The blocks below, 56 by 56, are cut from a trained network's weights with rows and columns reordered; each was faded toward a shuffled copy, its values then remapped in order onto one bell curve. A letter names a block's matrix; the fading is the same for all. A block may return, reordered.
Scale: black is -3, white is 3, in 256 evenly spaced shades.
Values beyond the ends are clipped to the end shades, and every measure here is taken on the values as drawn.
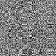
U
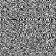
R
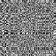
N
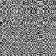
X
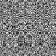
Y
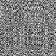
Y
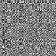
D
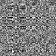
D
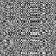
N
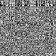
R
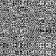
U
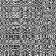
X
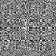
D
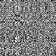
U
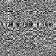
D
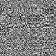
U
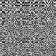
D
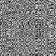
X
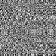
Y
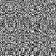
U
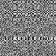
D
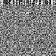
R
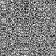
Y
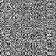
X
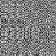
X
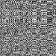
D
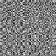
X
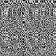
D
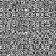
X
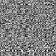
R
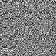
Y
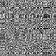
D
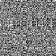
Y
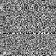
R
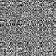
U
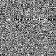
R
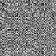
N
